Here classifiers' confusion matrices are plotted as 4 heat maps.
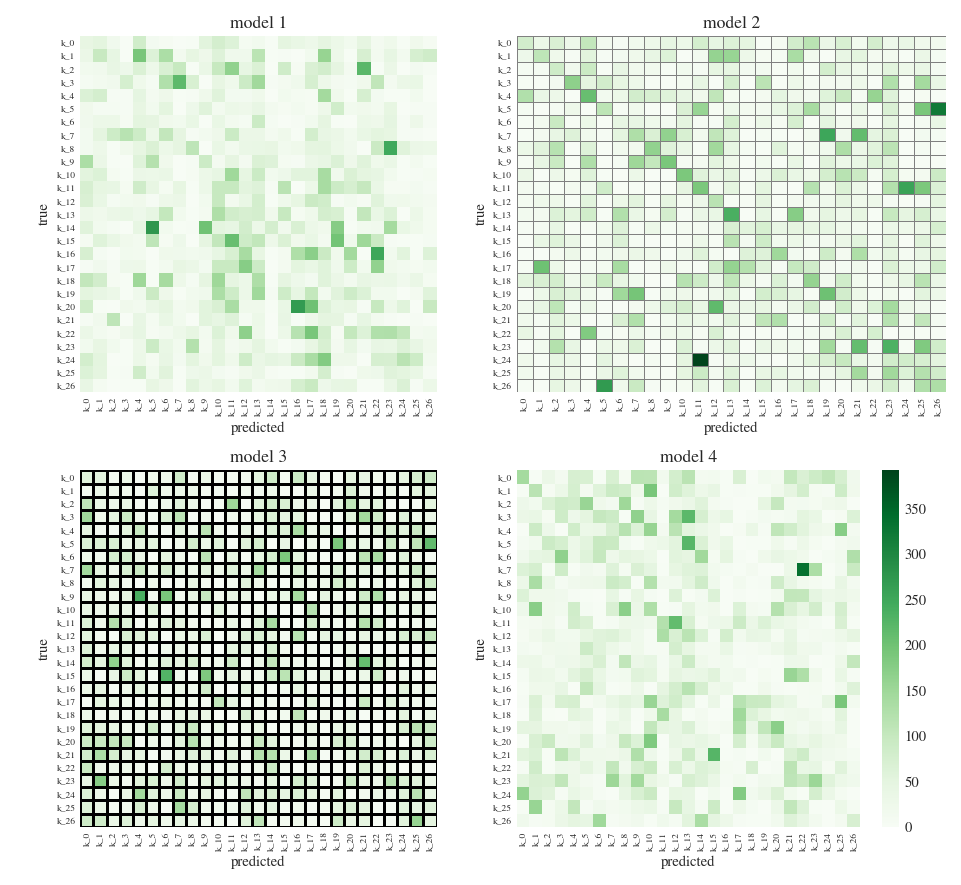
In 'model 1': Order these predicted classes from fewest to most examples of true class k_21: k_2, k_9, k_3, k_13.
k_3, k_13, k_9, k_2
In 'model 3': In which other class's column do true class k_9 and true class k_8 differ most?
k_4
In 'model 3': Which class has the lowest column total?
k_18
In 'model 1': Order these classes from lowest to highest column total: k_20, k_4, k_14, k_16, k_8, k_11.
k_14, k_8, k_20, k_16, k_4, k_11
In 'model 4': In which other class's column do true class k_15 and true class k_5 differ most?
k_13
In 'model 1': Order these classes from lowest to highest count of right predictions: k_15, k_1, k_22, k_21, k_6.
k_6, k_21, k_15, k_1, k_22
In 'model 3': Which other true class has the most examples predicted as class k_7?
k_25
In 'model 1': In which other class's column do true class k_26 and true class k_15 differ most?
k_11
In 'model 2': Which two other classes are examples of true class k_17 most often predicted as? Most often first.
k_1, k_13
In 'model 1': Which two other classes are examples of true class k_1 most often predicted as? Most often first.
k_4, k_18
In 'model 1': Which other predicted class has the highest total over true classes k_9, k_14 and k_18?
k_5
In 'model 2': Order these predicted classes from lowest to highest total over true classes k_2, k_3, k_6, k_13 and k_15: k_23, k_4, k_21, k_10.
k_10, k_21, k_4, k_23
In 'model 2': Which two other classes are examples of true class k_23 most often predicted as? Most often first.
k_21, k_25
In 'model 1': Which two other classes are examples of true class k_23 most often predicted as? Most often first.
k_8, k_5
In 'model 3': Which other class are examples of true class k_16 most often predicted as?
k_9
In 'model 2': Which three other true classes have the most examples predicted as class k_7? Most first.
k_19, k_9, k_21
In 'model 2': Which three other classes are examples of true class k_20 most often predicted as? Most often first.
k_12, k_23, k_2
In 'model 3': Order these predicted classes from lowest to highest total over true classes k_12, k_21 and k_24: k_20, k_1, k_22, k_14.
k_20, k_22, k_1, k_14
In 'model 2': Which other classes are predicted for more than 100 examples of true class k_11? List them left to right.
k_18, k_23, k_24, k_25
